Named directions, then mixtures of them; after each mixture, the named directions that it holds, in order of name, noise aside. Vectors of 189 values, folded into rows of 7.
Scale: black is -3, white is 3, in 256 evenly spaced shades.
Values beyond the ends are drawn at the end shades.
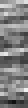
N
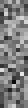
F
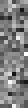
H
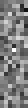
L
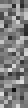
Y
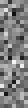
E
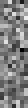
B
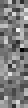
B.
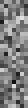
F.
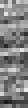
N.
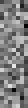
F, L, Y.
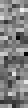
H, L, N.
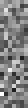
E, N, Y.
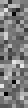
E.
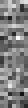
H, L, N.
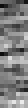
N.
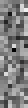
L.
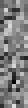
E, F.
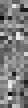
H, L.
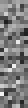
E, N, Y.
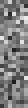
B, F, L.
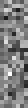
B, E, H.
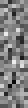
E.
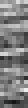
N.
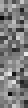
H.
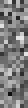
B, H, Y.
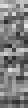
L, N.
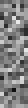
Y.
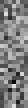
F.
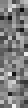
H.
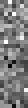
B, E, N.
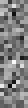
E.
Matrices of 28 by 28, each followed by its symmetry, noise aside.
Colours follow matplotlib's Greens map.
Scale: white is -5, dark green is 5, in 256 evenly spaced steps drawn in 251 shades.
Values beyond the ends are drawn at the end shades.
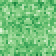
mirrored left to right.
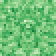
mirrored left to right.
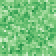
same after a half turn.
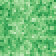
mirrored top to bottom.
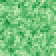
no symmetry.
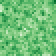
symmetric across the other diagonal.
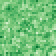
symmetric.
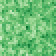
mirrored top to bottom.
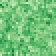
no symmetry.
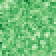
symmetric.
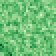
symmetric across the other diagonal.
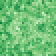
mirrored top to bottom.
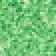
no symmetry.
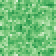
mirrored top to bottom.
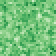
same after a half turn.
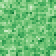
symmetric.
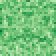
mirrored left to right.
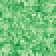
same after a half turn.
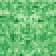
mirrored left to right.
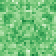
mirrored left to right.
